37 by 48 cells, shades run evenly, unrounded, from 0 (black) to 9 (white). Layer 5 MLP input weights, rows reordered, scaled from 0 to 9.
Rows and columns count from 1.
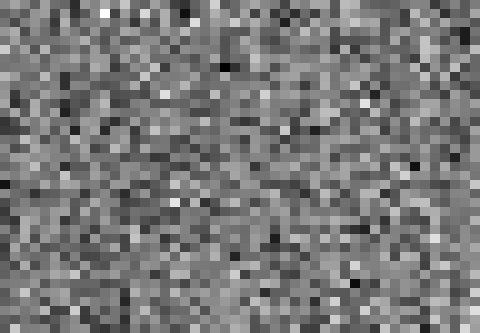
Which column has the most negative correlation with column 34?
5
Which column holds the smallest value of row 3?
29
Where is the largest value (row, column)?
2, 11
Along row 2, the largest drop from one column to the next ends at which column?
12
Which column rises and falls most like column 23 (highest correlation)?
24
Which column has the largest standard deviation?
43
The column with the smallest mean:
13
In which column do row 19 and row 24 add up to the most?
40
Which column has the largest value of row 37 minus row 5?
47
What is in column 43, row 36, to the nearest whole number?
3
